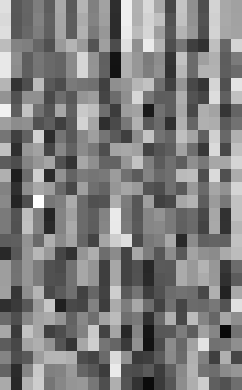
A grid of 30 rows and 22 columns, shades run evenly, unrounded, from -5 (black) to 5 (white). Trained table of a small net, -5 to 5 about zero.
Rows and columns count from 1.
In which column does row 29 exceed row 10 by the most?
11
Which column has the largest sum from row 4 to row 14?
20
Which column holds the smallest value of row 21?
14
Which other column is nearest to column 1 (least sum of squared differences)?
17
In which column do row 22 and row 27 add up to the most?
19
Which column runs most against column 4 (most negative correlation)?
2
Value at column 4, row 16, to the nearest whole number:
5
